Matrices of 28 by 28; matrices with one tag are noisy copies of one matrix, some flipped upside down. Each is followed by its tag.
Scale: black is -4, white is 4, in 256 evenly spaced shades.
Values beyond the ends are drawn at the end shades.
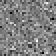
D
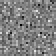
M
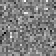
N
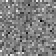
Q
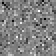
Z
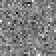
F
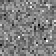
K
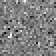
N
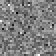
F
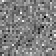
K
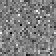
M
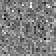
K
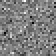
N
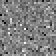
N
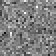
N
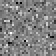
D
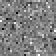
F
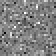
N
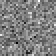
F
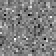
K
